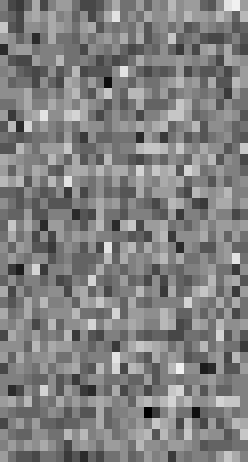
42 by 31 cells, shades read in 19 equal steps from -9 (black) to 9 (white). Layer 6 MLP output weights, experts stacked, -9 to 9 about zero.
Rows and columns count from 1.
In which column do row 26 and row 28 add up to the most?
12
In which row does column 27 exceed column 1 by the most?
5
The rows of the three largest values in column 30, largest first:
1, 24, 37
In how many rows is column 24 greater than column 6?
15
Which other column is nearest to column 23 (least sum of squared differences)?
6
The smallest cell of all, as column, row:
19, 38
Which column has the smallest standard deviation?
8
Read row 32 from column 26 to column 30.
4 -1 1 -1 -1
